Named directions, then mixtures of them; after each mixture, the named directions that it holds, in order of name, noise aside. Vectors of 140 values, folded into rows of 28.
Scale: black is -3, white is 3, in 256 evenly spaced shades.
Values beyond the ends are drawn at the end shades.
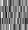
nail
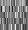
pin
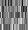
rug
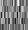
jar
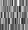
jar.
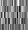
jar.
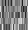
rug.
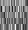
pin.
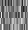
jar, rug.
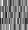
nail.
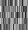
jar, rug.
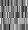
nail, rug.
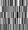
jar, rug.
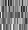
nail, rug.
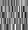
pin, rug.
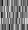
nail.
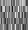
pin.
